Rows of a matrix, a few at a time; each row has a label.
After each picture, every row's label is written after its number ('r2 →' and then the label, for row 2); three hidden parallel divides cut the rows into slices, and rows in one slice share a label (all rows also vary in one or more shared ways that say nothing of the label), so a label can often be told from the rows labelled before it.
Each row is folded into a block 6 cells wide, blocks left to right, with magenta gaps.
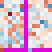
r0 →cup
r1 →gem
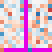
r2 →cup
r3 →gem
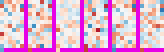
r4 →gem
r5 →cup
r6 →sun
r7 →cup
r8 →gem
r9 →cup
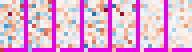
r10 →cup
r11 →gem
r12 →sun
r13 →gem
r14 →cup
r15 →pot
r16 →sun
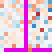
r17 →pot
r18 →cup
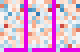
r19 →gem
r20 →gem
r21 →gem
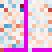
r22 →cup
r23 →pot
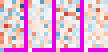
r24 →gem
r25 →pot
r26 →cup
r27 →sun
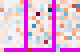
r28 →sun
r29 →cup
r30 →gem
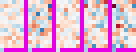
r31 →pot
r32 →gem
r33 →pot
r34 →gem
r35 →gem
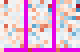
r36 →pot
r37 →cup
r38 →cup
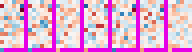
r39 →gem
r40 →gem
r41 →sun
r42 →cup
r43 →gem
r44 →cup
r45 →sun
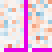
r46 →sun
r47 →pot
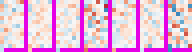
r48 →pot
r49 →sun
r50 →pot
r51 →cup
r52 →sun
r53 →pot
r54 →gem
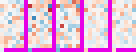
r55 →pot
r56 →gem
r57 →gem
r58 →sun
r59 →sun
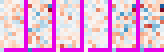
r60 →pot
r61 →gem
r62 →sun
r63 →sun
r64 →gem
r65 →gem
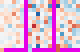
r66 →sun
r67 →gem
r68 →cup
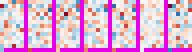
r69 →gem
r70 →cup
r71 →cup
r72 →cup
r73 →cup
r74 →pot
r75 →gem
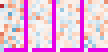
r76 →gem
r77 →pot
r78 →pot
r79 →pot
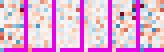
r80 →gem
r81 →sun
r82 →pot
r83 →sun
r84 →cup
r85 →gem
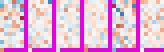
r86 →cup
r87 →sun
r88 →pot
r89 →sun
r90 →gem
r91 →pot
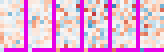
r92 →pot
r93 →pot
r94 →cup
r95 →cup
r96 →cup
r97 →gem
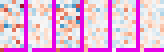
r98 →cup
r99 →pot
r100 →cup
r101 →sun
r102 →pot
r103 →sun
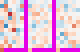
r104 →cup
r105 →sun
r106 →sun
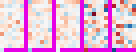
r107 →pot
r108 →pot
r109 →pot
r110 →cup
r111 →gem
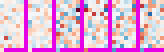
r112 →sun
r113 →pot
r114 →gem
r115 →cup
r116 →gem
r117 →gem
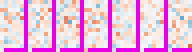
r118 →sun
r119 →pot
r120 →pot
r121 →sun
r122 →pot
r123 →pot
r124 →pot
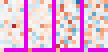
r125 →sun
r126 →sun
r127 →cup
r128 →gem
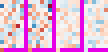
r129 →cup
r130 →cup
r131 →sun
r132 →pot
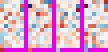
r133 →cup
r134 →cup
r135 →gem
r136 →gem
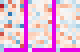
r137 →gem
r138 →pot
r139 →pot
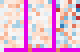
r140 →pot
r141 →sun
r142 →cup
